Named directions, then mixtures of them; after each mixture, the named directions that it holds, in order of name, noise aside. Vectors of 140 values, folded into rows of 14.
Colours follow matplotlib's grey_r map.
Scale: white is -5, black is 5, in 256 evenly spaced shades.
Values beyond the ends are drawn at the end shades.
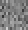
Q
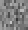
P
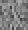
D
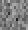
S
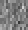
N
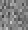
P, Q.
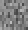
P.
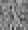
D.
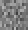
D, P.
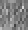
N, Q.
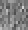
N, Q.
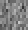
N.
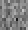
Q, S.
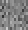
Q.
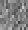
N.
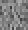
D.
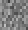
P, S.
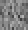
D, Q.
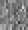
N.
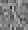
D.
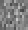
P.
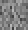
D.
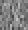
D, P.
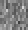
N.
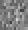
P.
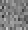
Q.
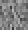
D.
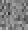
Q, S.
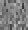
N, P.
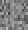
Q, S.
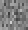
P, Q.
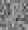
Q, S.
